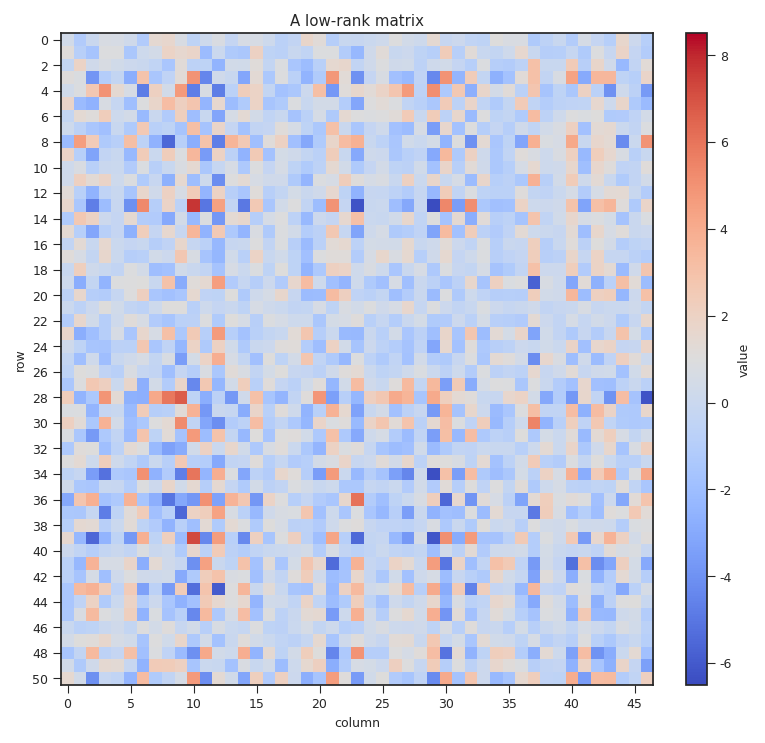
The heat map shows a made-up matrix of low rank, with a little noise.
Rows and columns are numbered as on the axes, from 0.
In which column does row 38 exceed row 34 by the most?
29
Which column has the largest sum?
40
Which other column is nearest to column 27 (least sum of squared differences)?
3
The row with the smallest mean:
37
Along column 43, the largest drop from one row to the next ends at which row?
4
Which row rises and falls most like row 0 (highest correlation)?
49
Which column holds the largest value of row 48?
23
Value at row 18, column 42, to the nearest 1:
2
